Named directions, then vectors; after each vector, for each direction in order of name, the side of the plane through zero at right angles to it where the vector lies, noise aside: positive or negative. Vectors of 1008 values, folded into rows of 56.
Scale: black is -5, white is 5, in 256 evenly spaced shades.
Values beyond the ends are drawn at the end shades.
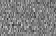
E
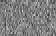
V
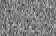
negative, positive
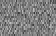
positive, positive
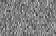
negative, positive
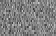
negative, positive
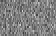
negative, positive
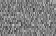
negative, negative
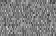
positive, positive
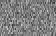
positive, positive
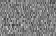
positive, positive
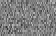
negative, negative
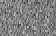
positive, negative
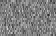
positive, positive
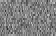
negative, negative
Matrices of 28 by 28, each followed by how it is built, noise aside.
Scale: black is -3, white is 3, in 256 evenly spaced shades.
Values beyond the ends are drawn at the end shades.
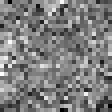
smooth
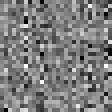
uneven columns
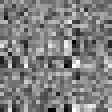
low rank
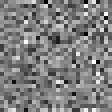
low rank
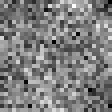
smooth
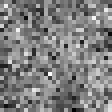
smooth
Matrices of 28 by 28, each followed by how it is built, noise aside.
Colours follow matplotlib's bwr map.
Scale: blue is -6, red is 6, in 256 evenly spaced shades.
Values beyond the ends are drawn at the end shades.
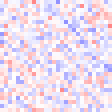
Toeplitz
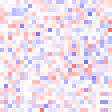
noise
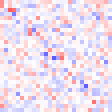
banded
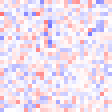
low rank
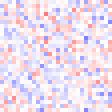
Toeplitz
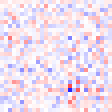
low rank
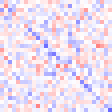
diagonal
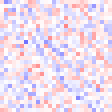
Toeplitz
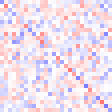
diagonal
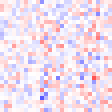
uneven columns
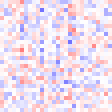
uneven columns
